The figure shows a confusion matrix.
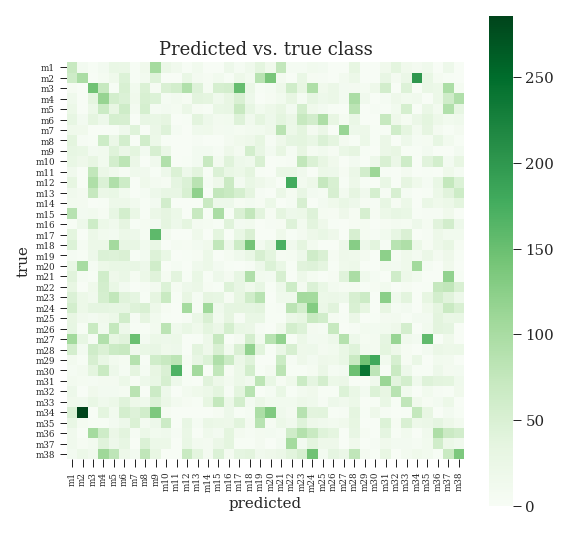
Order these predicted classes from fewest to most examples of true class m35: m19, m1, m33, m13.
m13, m1, m33, m19
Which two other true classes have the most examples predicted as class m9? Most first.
m17, m34
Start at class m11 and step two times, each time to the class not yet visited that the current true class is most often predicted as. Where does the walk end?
m29
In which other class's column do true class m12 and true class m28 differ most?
m22
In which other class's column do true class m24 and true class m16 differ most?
m14
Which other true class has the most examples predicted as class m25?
m6
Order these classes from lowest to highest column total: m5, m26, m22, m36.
m26, m36, m22, m5
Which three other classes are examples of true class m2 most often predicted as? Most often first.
m34, m20, m19
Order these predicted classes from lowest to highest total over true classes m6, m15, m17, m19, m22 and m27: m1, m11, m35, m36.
m11, m36, m35, m1
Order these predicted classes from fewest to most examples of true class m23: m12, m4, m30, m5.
m30, m12, m4, m5
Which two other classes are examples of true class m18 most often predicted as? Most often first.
m21, m28
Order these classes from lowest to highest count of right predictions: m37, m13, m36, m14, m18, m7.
m37, m7, m14, m36, m13, m18
